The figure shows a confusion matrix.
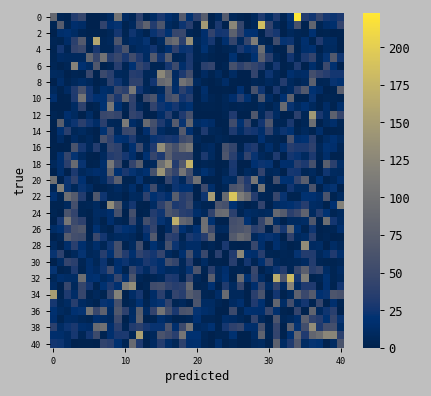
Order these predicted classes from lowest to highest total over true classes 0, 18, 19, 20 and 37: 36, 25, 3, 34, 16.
25, 36, 3, 16, 34
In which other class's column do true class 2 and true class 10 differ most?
4
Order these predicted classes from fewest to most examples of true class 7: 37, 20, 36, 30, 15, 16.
20, 30, 37, 36, 16, 15
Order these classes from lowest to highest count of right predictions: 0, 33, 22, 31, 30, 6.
31, 30, 6, 0, 33, 22
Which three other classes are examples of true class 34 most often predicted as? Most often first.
0, 9, 24
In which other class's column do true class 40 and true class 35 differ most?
11
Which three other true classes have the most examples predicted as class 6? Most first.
3, 38, 22
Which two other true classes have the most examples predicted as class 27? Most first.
22, 26
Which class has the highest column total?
19
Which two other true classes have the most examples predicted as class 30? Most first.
25, 13
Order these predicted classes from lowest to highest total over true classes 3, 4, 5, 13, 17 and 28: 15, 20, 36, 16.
20, 15, 36, 16
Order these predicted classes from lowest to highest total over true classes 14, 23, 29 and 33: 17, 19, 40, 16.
17, 16, 40, 19
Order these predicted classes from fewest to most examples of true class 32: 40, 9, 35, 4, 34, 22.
40, 34, 9, 22, 4, 35
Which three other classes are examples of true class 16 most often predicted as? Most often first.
15, 19, 18
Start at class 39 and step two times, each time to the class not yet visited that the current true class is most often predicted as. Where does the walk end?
36
